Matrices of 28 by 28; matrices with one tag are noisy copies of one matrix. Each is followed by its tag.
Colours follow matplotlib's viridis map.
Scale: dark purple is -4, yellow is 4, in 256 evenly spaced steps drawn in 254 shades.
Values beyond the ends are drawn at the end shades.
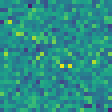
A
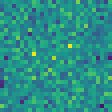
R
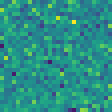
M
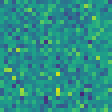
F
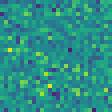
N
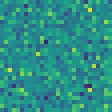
F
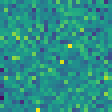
R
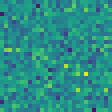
N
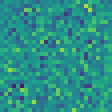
F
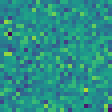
A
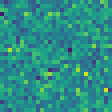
N
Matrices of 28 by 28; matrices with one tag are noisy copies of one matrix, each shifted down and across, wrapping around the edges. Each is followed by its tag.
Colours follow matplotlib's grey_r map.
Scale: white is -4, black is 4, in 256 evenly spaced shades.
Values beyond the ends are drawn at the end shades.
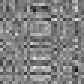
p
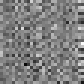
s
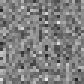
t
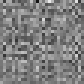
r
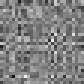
r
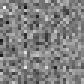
t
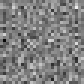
t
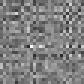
r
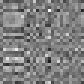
p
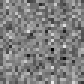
t
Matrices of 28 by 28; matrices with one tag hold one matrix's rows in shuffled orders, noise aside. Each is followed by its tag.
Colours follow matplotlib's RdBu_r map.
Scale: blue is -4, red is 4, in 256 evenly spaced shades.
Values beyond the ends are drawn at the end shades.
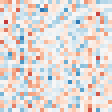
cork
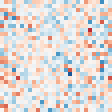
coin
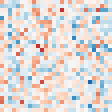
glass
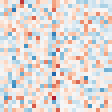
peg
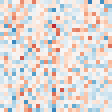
peg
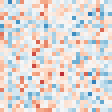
glass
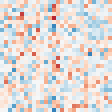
peg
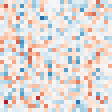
cork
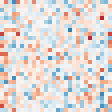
coin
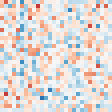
cork
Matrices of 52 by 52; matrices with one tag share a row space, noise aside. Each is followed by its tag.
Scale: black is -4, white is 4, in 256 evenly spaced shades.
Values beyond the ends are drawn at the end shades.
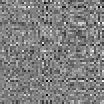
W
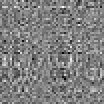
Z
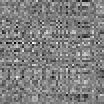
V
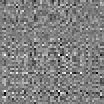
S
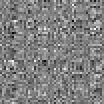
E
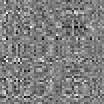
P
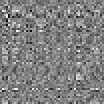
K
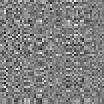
P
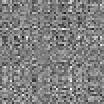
Z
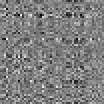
P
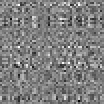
Z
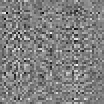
P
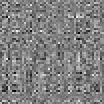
K
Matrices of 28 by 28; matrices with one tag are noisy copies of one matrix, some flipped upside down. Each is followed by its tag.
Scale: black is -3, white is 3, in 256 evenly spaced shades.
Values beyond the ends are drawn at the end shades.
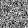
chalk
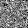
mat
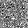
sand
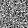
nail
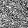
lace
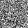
sand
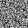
mat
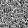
chalk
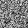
nail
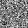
mat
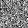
chalk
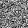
sand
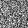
lace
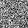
lace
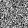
chalk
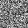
nail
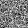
nail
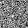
lace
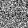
nail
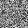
mat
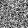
nail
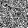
nail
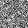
lace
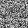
mat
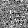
nail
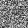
nail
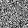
chalk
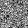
chalk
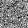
sand
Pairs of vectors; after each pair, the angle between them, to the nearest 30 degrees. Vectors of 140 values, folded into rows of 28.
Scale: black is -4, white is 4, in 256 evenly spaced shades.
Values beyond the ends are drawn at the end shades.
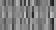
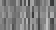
30 degrees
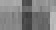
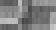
60 degrees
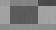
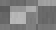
150 degrees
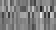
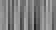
90 degrees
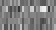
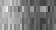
60 degrees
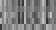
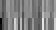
90 degrees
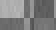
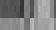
150 degrees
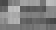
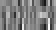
90 degrees
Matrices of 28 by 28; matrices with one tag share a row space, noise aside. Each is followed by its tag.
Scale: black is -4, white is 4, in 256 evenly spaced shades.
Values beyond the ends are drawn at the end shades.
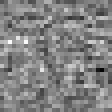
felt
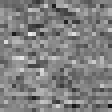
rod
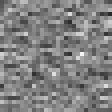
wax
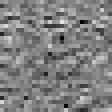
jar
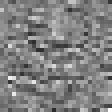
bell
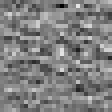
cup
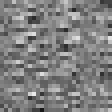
rod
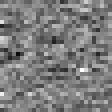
jar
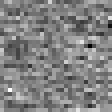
felt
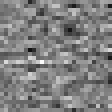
rod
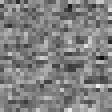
felt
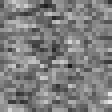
bell
